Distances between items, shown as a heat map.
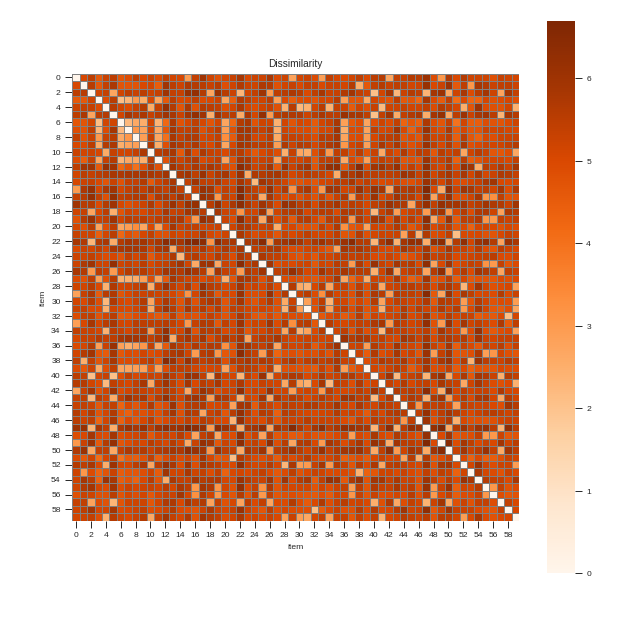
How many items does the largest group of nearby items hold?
10
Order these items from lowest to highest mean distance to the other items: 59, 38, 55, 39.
39, 59, 55, 38
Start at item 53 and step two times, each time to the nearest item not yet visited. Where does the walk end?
1
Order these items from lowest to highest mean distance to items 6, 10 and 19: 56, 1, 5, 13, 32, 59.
56, 59, 32, 1, 5, 13
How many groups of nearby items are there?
12
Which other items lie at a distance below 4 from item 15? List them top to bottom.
0, 29, 33, 42, 49
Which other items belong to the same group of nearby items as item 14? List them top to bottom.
24
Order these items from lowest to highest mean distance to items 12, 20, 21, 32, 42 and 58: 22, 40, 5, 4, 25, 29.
29, 25, 4, 40, 5, 22
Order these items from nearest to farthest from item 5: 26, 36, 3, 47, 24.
47, 26, 24, 3, 36
